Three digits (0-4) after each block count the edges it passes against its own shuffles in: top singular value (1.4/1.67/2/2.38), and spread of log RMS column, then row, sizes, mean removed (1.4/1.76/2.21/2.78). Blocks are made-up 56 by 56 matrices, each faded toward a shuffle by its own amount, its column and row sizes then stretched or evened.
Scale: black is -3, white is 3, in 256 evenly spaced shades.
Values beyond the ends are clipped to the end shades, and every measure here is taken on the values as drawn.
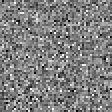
0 0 1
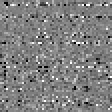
0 1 4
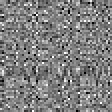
4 3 0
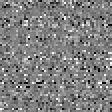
1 1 4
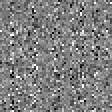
1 3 0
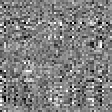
3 3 3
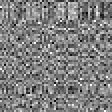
4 0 0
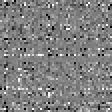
0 3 4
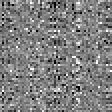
3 3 1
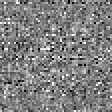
2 1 3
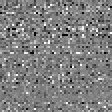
2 1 4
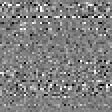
3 0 4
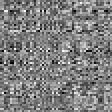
3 0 4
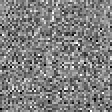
3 0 1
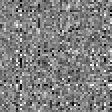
2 3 2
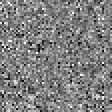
1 2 1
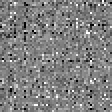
1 2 3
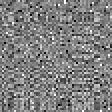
4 0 0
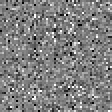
0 2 1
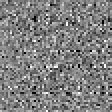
2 1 3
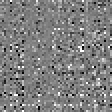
1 4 3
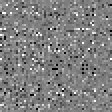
0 2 2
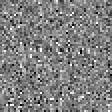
1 2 1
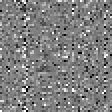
3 3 0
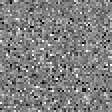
0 0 1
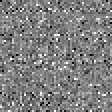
1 0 3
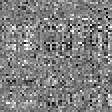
3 2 3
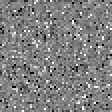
1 1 0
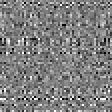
4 2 4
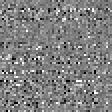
0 2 4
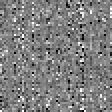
1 4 0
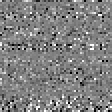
2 0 4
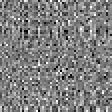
4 2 1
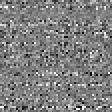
0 0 4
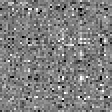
2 2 2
